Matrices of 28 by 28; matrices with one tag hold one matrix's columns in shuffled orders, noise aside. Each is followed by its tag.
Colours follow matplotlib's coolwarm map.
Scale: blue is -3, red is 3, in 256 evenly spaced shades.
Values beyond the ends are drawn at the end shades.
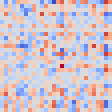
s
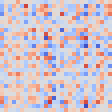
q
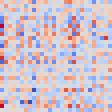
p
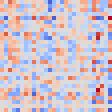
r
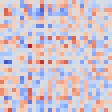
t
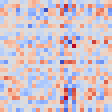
t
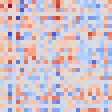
r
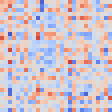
r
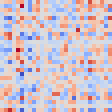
r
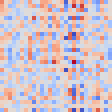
r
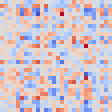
t
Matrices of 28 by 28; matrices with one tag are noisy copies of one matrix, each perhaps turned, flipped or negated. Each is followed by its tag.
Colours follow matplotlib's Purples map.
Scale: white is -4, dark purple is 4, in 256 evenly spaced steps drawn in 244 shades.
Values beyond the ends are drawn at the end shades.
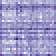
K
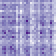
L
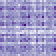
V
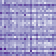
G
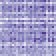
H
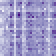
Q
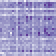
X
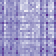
X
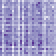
H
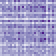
H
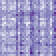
L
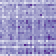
X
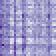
Q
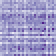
H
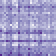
Q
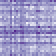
V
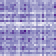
V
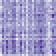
K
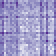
X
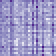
H
